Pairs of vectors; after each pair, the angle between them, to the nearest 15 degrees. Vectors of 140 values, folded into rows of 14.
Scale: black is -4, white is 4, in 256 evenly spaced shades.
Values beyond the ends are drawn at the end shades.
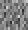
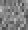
75 degrees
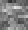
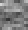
75 degrees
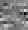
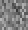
75 degrees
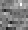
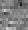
165 degrees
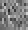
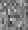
150 degrees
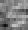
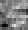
15 degrees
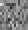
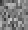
135 degrees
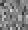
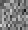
45 degrees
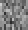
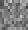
105 degrees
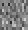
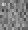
120 degrees
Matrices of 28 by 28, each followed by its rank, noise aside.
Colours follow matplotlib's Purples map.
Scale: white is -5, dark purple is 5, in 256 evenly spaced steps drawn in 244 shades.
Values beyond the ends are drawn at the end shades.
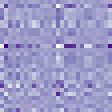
two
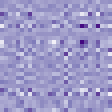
three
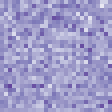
eight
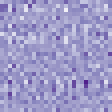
six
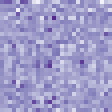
six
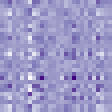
two
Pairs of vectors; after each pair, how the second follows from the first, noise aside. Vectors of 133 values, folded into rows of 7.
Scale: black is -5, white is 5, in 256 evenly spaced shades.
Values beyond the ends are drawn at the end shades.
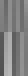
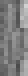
wrapped around.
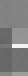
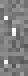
shuffled.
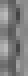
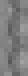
reversed, shrunk.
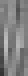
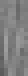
shrunk.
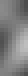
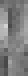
wrapped around.
